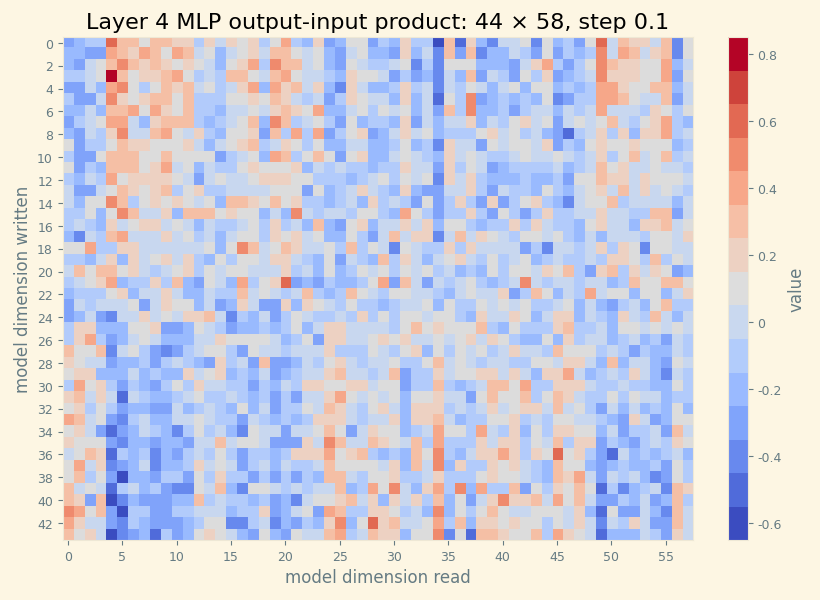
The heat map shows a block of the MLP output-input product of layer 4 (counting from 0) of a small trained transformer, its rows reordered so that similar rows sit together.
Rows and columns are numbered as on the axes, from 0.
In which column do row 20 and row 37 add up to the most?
1
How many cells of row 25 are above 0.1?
10
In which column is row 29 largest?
46
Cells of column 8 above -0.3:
32
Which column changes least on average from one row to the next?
47
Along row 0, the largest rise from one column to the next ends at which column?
35
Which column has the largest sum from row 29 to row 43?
34
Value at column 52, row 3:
0.2
